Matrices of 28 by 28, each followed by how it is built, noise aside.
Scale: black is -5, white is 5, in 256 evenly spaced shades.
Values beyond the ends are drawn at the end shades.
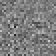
low rank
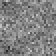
smooth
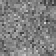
smooth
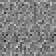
repeating columns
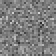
repeating columns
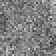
smooth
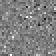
sparse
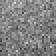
smooth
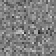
low rank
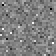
sparse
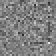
low rank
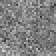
smooth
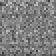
repeating columns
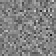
low rank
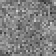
smooth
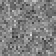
smooth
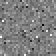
sparse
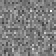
repeating columns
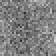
smooth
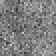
smooth
